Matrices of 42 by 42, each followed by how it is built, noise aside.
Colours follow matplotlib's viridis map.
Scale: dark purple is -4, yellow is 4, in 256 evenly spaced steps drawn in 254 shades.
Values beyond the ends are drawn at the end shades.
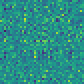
low rank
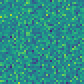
repeating rows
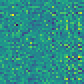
low rank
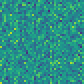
repeating rows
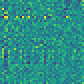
low rank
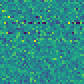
uneven rows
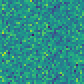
repeating rows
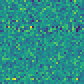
uneven rows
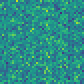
repeating rows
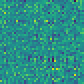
low rank
